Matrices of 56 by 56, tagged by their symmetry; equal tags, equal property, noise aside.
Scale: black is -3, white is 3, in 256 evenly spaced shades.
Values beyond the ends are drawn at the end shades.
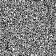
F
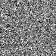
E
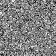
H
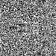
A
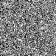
A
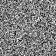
H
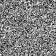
H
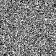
H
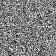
E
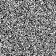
E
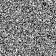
H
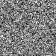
H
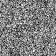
F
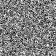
F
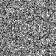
A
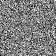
E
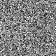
A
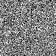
E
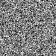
H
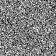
E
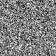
E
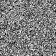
H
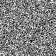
F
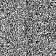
A
